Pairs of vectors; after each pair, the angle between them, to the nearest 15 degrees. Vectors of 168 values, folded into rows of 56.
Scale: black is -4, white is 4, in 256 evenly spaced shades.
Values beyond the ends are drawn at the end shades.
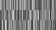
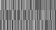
45 degrees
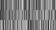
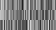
165 degrees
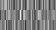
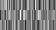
15 degrees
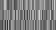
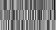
150 degrees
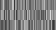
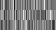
30 degrees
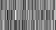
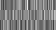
75 degrees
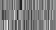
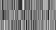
45 degrees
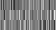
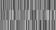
45 degrees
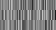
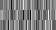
120 degrees
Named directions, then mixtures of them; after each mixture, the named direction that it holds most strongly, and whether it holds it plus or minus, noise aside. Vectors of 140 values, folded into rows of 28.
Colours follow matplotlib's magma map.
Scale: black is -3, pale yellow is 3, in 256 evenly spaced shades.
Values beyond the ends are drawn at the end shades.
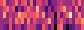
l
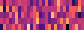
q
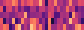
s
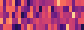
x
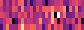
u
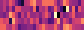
u, minus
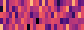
q, minus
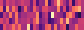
q, plus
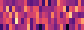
q, plus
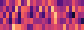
x, minus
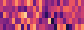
s, plus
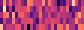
q, minus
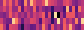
u, minus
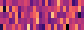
q, plus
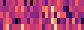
u, plus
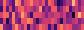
x, minus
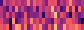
l, minus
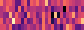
u, minus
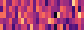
q, minus
